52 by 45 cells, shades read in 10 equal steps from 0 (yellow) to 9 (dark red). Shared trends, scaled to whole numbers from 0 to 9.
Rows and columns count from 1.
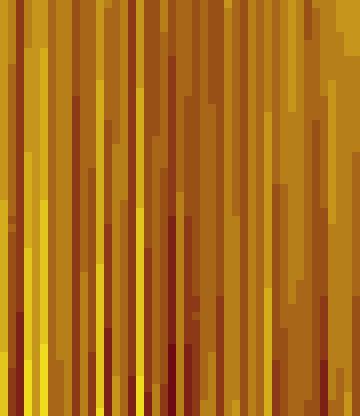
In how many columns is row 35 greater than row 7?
16
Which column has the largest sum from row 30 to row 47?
22
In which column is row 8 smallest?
6
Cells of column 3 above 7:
13
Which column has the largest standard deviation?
41
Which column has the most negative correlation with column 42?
30
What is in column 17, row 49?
8
